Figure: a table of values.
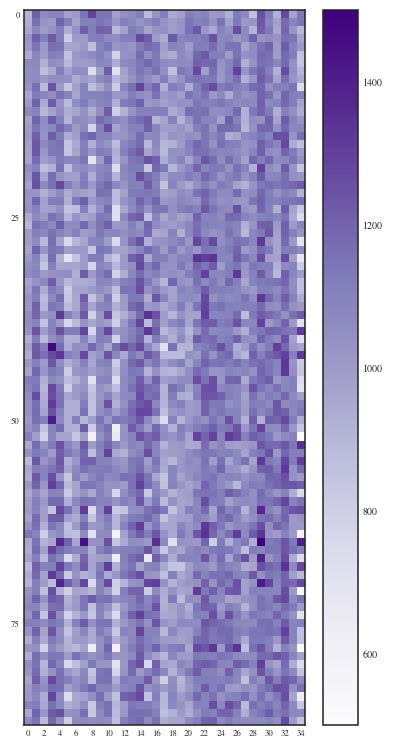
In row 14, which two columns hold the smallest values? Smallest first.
8, 27
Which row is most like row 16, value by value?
44
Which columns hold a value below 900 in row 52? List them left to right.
2, 6, 8, 11, 34
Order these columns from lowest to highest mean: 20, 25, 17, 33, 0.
17, 0, 20, 33, 25
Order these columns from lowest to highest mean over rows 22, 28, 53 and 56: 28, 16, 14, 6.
6, 28, 16, 14
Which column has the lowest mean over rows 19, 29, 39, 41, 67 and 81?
11
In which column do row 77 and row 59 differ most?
15
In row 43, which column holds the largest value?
32
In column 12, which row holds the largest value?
41
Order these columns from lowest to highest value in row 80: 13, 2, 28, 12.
2, 12, 28, 13
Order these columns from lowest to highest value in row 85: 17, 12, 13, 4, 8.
8, 17, 12, 4, 13
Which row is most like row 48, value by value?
49
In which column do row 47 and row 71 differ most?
34
